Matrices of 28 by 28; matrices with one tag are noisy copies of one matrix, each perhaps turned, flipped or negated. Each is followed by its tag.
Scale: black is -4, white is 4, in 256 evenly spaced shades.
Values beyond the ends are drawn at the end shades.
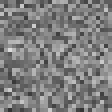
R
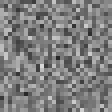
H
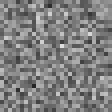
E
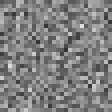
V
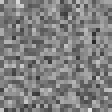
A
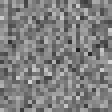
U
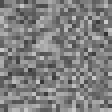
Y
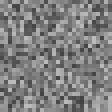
E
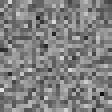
E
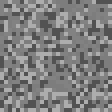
H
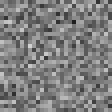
H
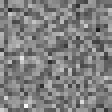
V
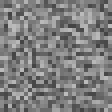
Y
